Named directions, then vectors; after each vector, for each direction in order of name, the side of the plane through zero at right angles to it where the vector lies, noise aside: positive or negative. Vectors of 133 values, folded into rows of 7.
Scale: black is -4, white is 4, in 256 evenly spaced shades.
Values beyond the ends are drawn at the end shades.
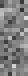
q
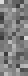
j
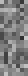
positive, positive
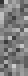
negative, positive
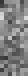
negative, positive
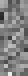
positive, negative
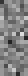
negative, positive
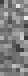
negative, positive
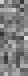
positive, positive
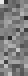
positive, negative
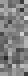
positive, positive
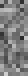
positive, positive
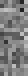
positive, positive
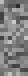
positive, negative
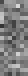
negative, positive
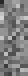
negative, positive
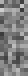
positive, positive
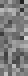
positive, positive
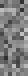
positive, positive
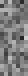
positive, positive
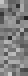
positive, negative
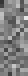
negative, positive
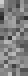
positive, negative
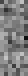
negative, negative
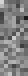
positive, negative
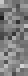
positive, negative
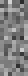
positive, positive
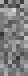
positive, positive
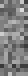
negative, negative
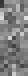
negative, positive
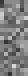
negative, positive
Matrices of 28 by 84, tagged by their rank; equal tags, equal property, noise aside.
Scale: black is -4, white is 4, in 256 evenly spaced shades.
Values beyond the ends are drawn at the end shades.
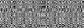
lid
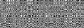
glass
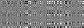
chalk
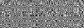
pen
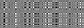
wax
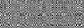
lid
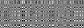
wax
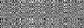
lid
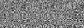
pen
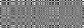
wax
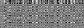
chalk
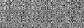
pen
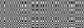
wax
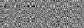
lid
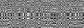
lid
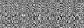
pen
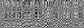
lid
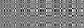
wax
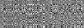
glass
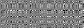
chalk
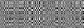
wax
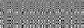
chalk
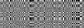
wax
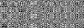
pen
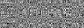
pen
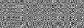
glass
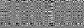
lid
